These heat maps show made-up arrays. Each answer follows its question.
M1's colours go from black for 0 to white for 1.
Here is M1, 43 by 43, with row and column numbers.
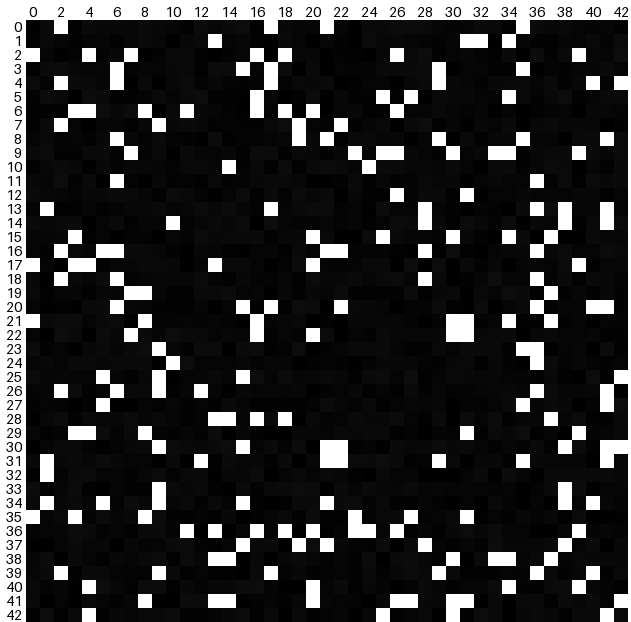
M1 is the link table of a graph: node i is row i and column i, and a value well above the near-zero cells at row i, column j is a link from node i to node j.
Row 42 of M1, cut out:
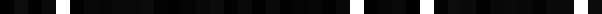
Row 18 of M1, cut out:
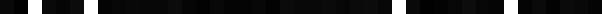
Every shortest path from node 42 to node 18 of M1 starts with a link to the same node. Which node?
node 4
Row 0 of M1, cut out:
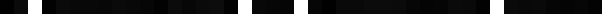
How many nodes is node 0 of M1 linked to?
4
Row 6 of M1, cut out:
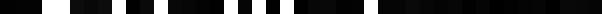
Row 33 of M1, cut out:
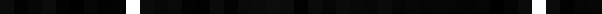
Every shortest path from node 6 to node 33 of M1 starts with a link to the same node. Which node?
node 26
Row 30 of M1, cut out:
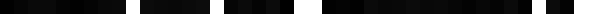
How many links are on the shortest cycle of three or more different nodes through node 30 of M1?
3
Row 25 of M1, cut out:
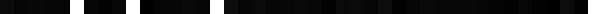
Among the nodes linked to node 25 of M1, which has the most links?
node 9
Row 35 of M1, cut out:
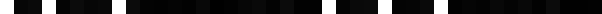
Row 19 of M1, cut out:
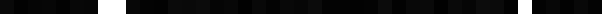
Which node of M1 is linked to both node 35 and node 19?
node 8
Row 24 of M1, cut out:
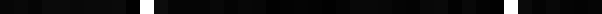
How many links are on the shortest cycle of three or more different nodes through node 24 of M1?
6
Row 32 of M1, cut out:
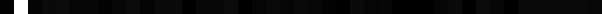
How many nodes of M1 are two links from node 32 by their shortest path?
3
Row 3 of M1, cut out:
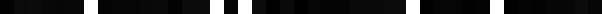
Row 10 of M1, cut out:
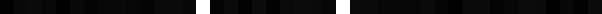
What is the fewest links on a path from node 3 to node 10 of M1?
5
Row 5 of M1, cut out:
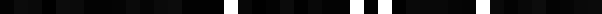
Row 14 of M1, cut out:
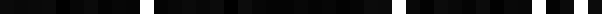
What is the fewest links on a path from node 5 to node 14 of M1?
3
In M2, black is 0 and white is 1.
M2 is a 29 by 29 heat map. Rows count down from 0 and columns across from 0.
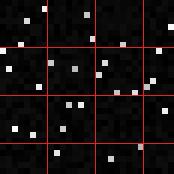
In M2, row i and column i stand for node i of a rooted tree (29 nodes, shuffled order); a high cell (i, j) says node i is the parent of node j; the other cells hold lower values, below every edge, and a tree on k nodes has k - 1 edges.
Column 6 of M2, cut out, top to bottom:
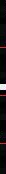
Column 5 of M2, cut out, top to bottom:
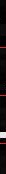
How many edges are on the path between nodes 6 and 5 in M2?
3
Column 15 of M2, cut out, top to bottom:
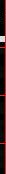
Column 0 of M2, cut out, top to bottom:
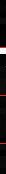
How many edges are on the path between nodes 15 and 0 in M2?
7
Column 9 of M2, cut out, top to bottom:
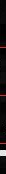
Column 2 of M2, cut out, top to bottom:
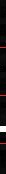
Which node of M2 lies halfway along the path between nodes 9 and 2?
17
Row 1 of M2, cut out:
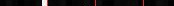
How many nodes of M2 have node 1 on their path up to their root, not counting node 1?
5
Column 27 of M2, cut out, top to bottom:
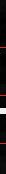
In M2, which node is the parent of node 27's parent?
26
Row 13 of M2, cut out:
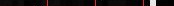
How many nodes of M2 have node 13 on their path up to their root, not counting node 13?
2
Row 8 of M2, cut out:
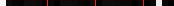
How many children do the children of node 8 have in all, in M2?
1
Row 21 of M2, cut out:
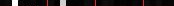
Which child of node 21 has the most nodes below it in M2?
10
